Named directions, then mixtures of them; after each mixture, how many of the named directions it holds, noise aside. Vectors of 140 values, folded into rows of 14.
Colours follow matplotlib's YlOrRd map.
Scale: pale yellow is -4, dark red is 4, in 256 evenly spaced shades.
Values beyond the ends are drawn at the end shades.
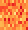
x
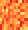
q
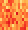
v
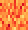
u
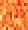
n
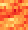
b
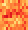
three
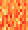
four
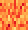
one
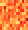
three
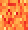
three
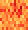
three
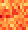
four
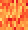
two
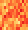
three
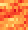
one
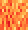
three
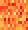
one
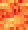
one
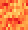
three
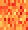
one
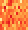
two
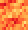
two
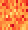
four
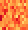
two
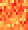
two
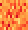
three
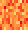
two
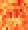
two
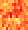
three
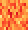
four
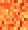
four
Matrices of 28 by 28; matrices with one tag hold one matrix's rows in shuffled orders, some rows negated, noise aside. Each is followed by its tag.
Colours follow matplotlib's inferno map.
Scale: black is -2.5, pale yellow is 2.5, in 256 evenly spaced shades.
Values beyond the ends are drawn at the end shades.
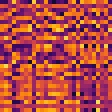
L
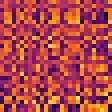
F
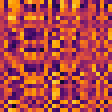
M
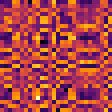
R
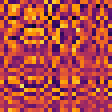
M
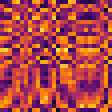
R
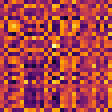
M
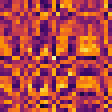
R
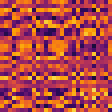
L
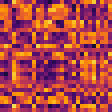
L
